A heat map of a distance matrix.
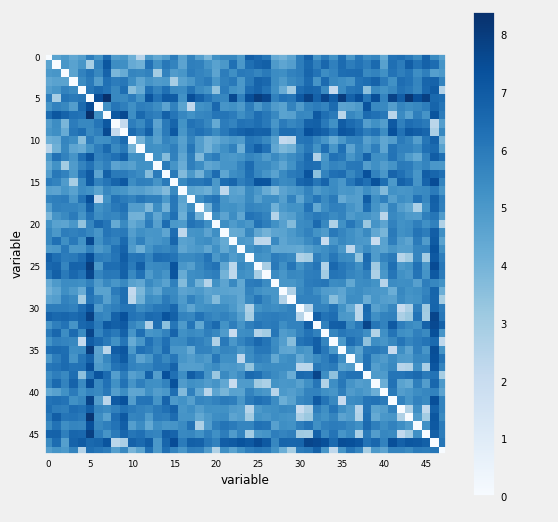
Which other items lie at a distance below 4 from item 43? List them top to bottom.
24, 30, 31, 37, 42, 45
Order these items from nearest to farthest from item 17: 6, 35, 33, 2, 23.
6, 35, 23, 33, 2
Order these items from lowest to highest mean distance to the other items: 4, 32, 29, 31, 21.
29, 21, 4, 31, 32
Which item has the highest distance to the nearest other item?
14
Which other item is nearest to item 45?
42
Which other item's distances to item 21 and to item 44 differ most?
16
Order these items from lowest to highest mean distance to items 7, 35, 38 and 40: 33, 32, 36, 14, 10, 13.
10, 13, 36, 33, 14, 32
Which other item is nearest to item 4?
34
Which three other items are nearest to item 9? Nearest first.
8, 46, 2
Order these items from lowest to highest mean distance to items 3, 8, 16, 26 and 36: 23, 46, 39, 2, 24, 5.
23, 39, 2, 24, 46, 5
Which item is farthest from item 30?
5
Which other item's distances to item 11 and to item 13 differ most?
2
